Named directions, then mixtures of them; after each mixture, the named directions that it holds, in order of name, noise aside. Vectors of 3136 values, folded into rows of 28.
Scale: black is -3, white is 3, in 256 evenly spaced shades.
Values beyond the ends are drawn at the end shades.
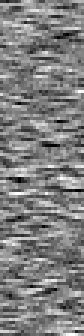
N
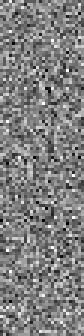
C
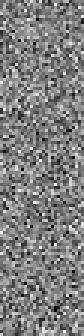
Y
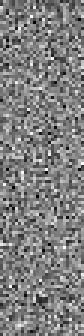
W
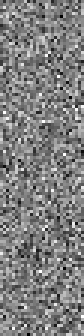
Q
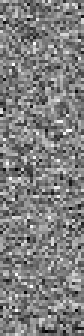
C, N, Y.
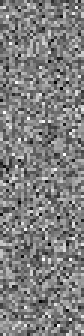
Q, W.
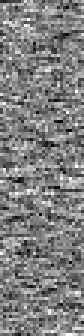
N, Q, Y.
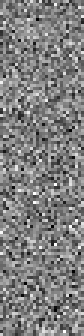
Y.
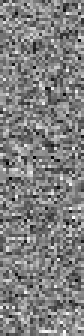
C, N, Y.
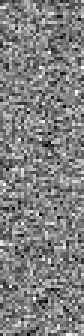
N, Q, W.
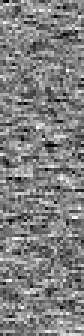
C, N.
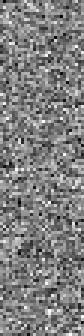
N, Q.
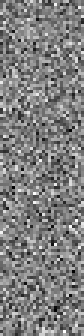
Y.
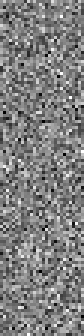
Q.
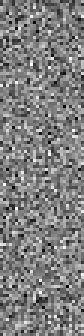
W.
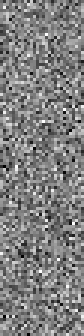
Q, Y.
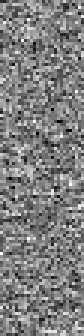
C, N, Y.
